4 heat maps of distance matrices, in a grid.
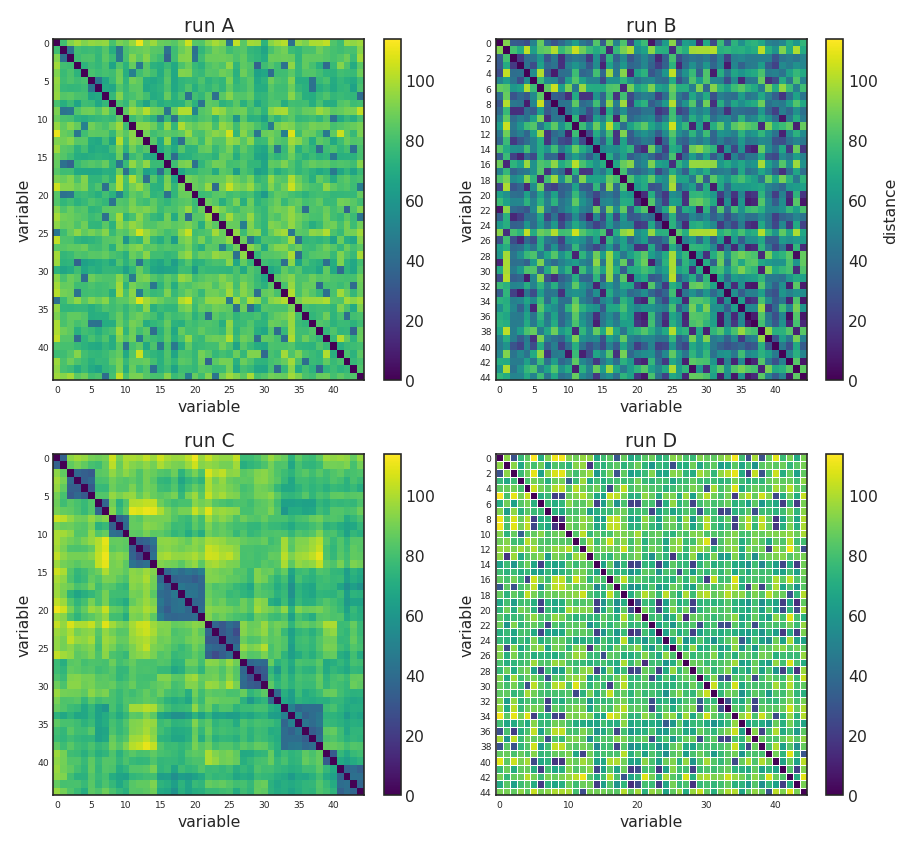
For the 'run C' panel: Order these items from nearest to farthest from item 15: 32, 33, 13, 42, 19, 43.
19, 42, 43, 32, 33, 13
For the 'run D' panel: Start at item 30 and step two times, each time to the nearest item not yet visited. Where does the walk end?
4
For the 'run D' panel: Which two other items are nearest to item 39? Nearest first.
12, 44
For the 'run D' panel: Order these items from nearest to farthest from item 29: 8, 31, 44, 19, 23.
23, 19, 8, 31, 44
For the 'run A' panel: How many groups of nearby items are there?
14
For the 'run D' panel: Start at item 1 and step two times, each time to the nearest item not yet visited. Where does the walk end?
25
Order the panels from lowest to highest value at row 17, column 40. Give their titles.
run B, run A, run C, run D
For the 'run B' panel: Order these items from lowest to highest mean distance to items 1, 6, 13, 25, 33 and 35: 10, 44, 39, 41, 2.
2, 39, 44, 10, 41
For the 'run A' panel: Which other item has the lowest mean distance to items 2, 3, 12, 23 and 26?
29
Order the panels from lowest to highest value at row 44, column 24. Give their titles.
run B, run D, run C, run A
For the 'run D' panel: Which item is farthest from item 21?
42
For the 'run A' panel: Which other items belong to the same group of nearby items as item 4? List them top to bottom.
11, 31
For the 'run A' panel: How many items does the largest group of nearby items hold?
5
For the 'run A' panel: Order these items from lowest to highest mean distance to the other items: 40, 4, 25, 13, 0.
40, 4, 13, 25, 0
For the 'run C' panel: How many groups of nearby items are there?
12
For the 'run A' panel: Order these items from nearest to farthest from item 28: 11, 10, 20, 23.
10, 20, 11, 23
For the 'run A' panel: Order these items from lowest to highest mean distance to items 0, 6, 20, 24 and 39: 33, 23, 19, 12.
33, 12, 23, 19
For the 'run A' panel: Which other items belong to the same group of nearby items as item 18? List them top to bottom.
13
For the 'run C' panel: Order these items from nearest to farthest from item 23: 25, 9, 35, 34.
25, 34, 35, 9
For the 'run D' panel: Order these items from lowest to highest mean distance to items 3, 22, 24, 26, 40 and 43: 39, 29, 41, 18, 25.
41, 29, 25, 39, 18
